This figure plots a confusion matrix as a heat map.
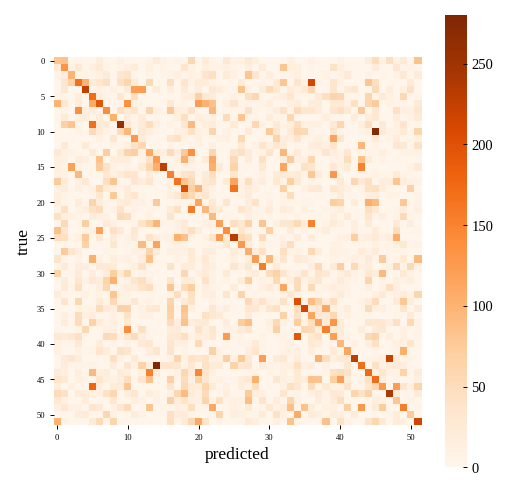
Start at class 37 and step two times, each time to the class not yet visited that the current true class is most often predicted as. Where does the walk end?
34
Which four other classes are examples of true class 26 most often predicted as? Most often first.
14, 12, 4, 33
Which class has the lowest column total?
15
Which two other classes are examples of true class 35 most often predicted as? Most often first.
38, 18
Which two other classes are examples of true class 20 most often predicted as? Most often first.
44, 45
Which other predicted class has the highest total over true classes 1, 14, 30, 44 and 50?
18
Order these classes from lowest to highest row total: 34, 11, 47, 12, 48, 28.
12, 11, 48, 28, 34, 47
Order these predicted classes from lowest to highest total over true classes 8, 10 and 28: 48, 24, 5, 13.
48, 24, 13, 5
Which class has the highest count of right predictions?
9
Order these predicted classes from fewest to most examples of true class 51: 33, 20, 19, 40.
40, 19, 33, 20
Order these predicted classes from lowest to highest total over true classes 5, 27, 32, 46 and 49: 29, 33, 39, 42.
42, 29, 39, 33
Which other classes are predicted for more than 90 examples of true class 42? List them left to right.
29, 37, 47
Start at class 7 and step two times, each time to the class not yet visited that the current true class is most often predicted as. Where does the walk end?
36
